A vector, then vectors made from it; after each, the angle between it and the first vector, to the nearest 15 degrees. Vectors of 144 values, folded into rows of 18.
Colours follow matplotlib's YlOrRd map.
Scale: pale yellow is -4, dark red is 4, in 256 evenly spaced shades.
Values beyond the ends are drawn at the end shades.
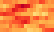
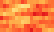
165 degrees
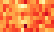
135 degrees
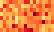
120 degrees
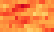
15 degrees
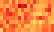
60 degrees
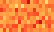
105 degrees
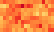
45 degrees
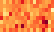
90 degrees
